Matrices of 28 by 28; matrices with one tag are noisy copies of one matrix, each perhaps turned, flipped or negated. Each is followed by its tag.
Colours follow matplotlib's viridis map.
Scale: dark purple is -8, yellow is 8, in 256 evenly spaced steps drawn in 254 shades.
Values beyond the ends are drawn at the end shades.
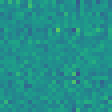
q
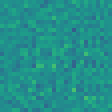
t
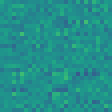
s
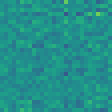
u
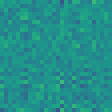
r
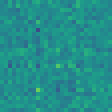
t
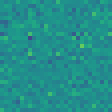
q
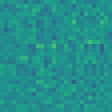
t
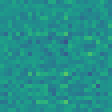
t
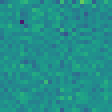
r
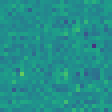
s
